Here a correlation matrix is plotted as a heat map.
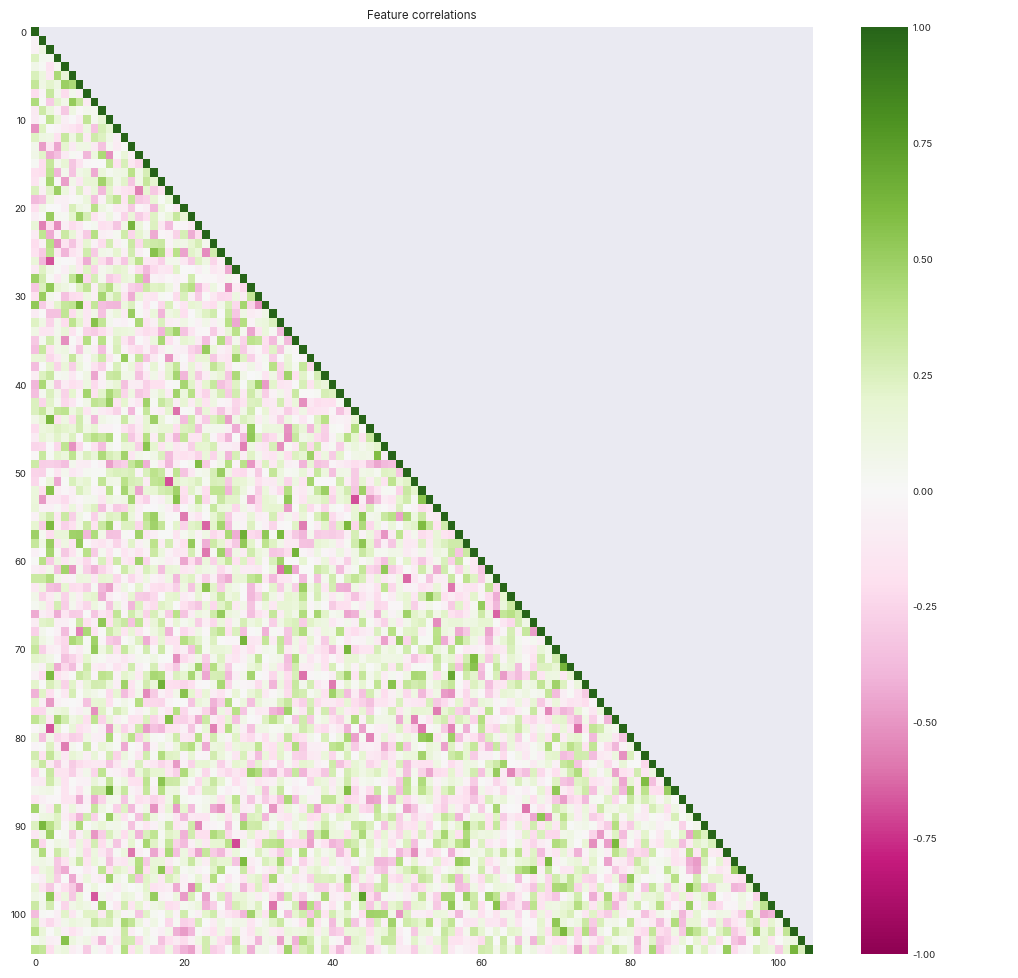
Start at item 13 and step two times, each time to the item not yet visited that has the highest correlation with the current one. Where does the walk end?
49
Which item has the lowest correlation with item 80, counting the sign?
45
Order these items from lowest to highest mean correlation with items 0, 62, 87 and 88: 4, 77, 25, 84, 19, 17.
25, 19, 17, 4, 77, 84
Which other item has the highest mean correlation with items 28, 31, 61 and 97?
0
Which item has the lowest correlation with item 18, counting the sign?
51
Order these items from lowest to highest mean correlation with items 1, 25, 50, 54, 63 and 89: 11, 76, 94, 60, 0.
76, 0, 94, 11, 60
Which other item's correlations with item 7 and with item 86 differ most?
59
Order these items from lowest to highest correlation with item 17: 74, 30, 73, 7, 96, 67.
96, 30, 7, 67, 73, 74
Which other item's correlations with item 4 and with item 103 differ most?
68
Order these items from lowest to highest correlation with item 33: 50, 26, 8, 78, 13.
13, 50, 78, 26, 8
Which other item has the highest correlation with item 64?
53
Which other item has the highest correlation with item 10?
86
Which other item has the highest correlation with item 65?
60
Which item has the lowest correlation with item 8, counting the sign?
98
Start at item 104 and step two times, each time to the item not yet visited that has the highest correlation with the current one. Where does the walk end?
71
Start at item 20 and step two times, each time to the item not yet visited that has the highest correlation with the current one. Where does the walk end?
40
